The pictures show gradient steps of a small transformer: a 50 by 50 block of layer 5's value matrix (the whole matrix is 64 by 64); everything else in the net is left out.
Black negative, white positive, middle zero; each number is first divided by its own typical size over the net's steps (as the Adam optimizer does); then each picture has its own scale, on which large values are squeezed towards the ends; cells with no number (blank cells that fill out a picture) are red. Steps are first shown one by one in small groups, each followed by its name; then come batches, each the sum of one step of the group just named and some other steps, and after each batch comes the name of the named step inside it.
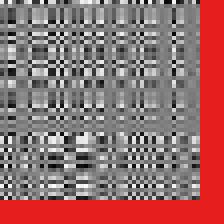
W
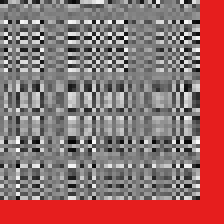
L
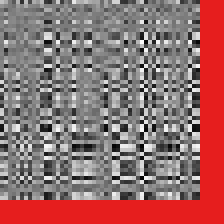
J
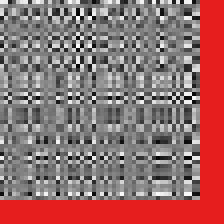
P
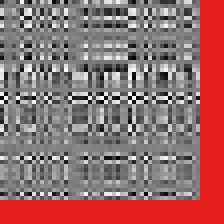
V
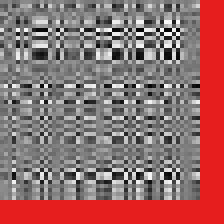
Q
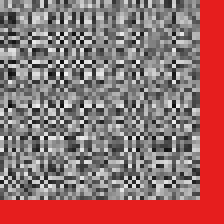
W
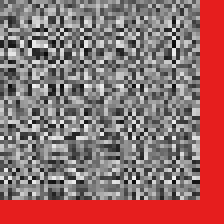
Q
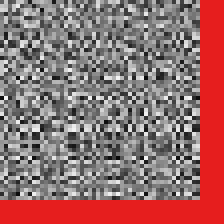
V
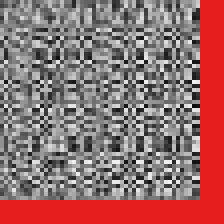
Q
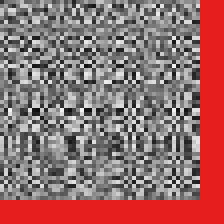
L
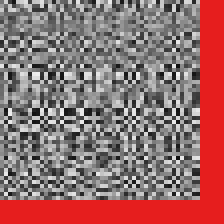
J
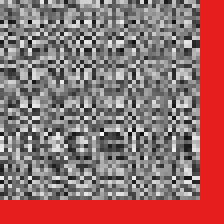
W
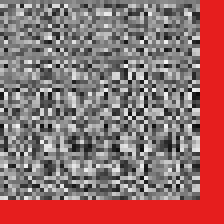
J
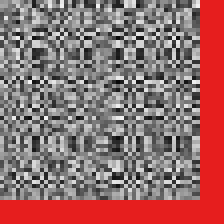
Q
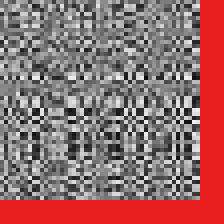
J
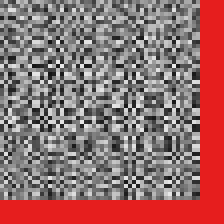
J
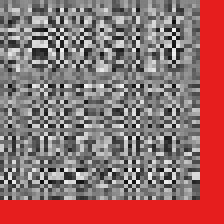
Q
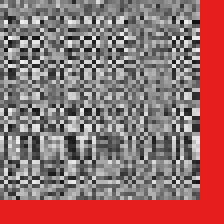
L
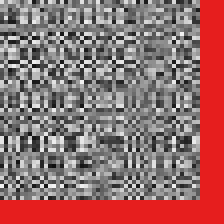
W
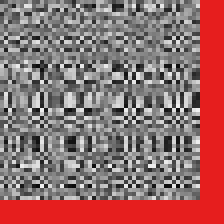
L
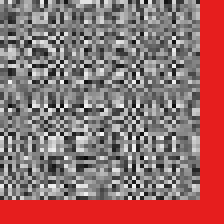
W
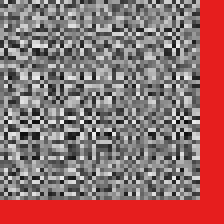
Q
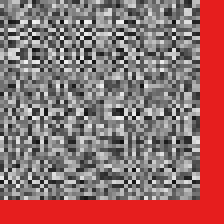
L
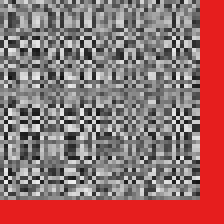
Q
